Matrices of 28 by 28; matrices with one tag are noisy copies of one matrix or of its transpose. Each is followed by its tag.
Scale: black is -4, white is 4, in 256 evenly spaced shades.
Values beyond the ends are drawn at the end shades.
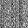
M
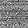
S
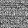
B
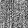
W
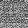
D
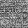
W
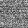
W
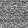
M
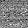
M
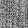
W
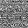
S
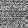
S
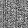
B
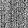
S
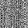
S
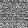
D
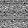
M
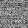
B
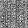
B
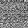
D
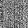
D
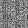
B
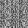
M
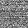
S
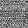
S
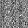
M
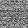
S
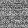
B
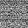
M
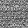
S
